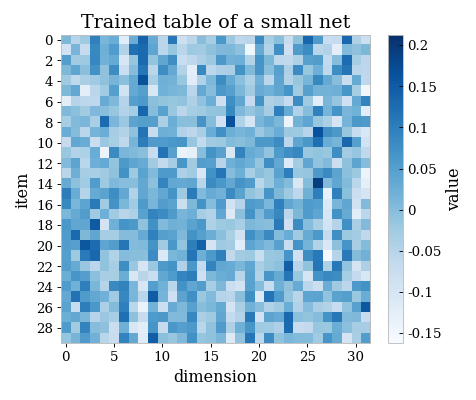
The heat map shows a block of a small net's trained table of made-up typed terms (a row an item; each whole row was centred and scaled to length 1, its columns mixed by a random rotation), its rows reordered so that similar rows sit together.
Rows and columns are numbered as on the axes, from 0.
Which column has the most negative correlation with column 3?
27
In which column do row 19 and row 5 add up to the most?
1
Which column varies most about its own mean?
8
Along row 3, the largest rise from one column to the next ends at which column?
14
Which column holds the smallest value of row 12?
23
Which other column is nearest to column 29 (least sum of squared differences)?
25
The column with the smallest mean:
31
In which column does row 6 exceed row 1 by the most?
28
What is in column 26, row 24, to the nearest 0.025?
-0.075
